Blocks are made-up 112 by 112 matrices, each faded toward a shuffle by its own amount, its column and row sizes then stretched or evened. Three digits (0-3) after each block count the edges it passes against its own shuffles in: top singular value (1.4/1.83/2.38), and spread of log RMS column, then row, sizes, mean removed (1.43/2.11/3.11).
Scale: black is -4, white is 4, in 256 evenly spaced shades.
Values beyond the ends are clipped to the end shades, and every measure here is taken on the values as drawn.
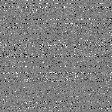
0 1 3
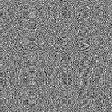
3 0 0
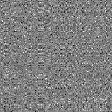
3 1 1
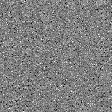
2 0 0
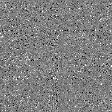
1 1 2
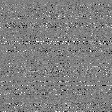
1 0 3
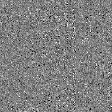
2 2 1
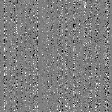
2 3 0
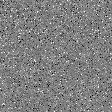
0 0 0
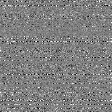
1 0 3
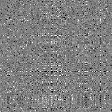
3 2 2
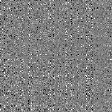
2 3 2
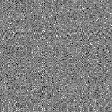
3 1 0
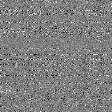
1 1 3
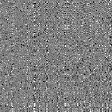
3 2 1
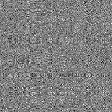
3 1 1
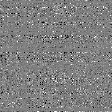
1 2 3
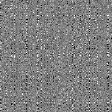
3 3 1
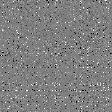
0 2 2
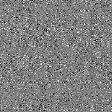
2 0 2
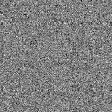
2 0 1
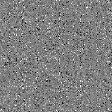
2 2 0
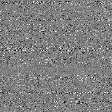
0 0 3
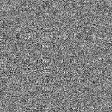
2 1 1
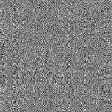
3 2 0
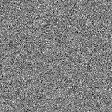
2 0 0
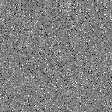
2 0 0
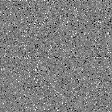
1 1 1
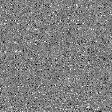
1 1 2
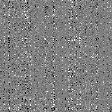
1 3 2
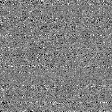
0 1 3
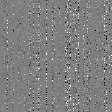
2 3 0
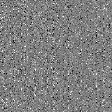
2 2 0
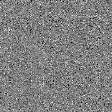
1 2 1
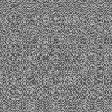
3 1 1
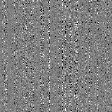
2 3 0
